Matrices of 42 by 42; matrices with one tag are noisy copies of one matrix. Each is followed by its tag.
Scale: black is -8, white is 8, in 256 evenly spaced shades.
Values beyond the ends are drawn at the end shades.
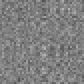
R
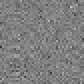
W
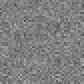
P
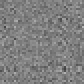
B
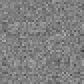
P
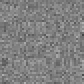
P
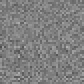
W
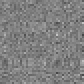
P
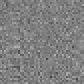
W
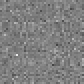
P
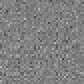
W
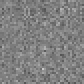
R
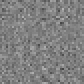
R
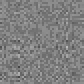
W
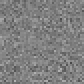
B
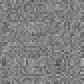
P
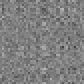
R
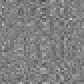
R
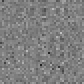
R
